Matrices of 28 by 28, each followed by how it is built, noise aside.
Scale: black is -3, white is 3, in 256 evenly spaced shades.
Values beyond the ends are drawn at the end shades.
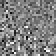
lower triangular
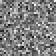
noise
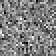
noise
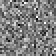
noise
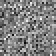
noise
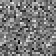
repeating columns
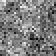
smooth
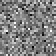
noise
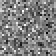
noise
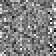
uneven columns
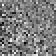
lower triangular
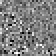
lower triangular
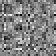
low rank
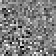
lower triangular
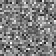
noise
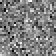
noise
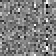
uneven columns
